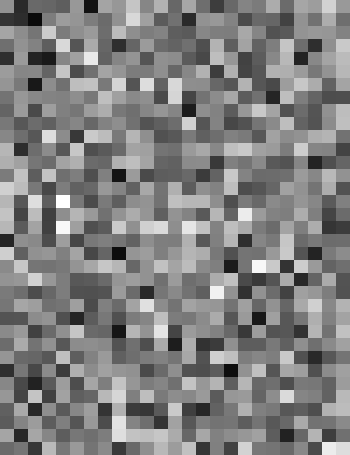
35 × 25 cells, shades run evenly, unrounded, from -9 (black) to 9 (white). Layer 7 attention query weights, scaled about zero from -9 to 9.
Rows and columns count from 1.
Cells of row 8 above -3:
20
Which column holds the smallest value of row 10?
17
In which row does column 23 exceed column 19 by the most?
25
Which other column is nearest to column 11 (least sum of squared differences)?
15
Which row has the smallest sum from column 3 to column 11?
23
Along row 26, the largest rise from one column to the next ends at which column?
10
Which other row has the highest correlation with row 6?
31
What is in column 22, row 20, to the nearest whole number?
-3
